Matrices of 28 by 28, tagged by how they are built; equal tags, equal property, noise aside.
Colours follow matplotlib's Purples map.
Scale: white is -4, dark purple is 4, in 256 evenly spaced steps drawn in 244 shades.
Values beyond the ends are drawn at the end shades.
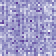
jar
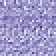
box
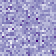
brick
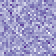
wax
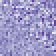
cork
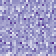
box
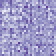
jar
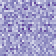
box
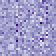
brick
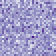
jar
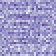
jar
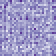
jar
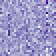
brick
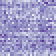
jar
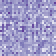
jar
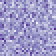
jar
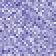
wax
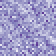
wax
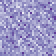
wax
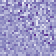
cork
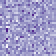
brick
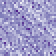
wax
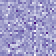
brick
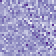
cork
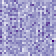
jar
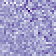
cork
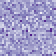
box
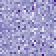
brick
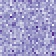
brick
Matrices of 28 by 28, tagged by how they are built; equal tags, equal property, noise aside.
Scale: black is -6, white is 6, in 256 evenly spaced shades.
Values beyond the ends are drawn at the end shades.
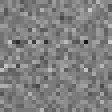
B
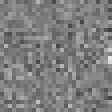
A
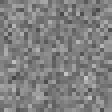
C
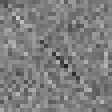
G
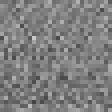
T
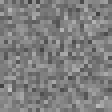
C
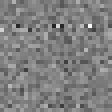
B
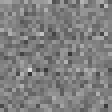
B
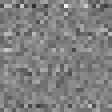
B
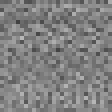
T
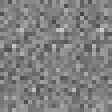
T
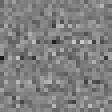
B
